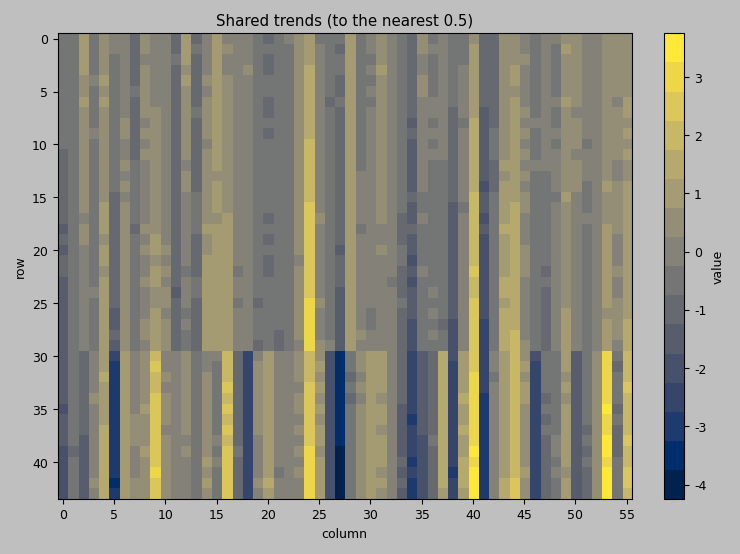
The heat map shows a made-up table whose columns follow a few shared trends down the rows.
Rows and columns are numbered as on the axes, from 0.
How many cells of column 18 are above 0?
1
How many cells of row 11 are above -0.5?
36
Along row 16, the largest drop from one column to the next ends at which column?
41
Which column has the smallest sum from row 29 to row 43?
27
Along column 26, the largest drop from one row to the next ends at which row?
30
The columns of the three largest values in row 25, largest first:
24, 40, 44
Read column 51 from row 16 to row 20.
-0.5 0 -0.5 -0.5 -0.5
